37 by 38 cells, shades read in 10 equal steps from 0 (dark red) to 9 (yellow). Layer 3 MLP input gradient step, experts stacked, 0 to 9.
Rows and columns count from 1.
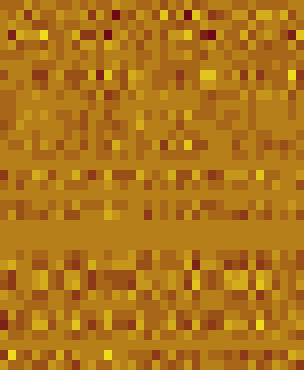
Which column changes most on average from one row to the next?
24
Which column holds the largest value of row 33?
33
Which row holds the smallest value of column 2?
4
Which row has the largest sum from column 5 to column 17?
36
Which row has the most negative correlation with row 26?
29
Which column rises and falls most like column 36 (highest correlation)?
21
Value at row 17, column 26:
5
